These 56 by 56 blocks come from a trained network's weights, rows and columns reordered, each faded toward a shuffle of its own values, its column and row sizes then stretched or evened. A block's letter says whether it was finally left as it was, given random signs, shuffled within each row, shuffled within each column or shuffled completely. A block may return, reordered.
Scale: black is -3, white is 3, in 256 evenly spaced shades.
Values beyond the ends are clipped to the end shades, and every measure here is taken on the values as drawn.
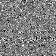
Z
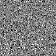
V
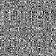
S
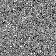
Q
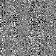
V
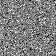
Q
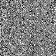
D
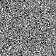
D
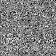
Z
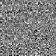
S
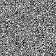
D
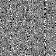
D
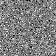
Q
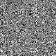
V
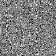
D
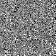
D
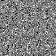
D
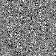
D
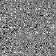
V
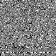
Z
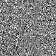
D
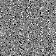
D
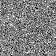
Q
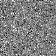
D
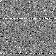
Z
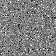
Q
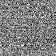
Z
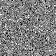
Q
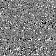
Z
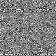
Z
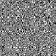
S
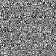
S
